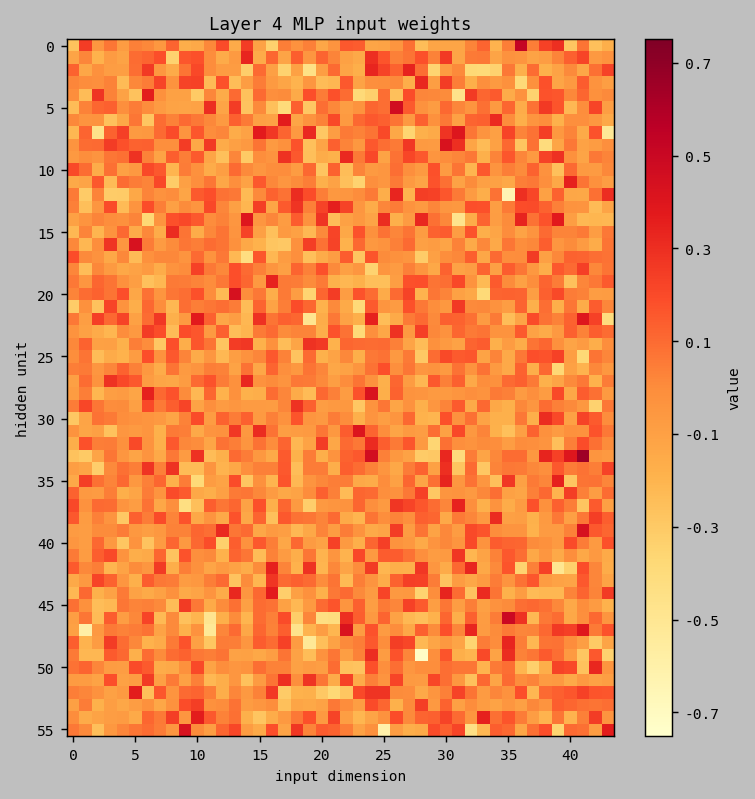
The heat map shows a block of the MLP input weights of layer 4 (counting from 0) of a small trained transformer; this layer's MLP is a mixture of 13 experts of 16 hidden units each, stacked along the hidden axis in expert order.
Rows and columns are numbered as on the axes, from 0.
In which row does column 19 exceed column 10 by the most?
4
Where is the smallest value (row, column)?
49, 28
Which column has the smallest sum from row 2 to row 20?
14
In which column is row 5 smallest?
17
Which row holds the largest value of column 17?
6
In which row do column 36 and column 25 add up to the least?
55
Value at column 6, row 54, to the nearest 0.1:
0.1
